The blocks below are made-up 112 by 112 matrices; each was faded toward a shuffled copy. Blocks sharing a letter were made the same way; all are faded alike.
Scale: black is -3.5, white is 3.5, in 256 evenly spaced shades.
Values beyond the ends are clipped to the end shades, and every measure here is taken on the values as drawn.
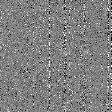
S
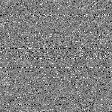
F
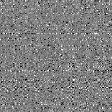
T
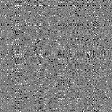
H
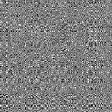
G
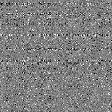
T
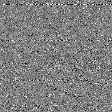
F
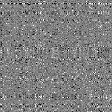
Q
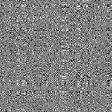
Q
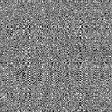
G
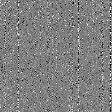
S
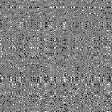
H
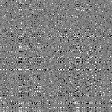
H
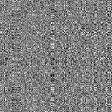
G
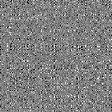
Q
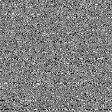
F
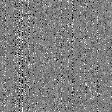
S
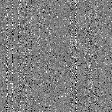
S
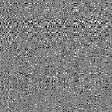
H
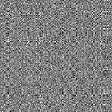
G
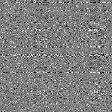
T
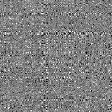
Q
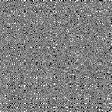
Q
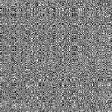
G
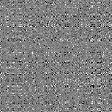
H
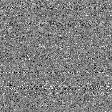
F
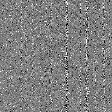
S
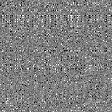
Q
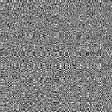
G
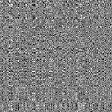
G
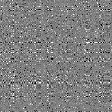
H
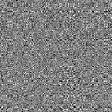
G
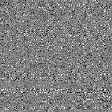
T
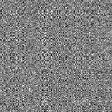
G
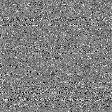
F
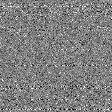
F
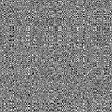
G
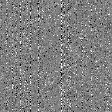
S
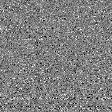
F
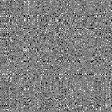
Q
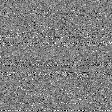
F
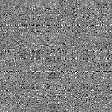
T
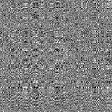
G
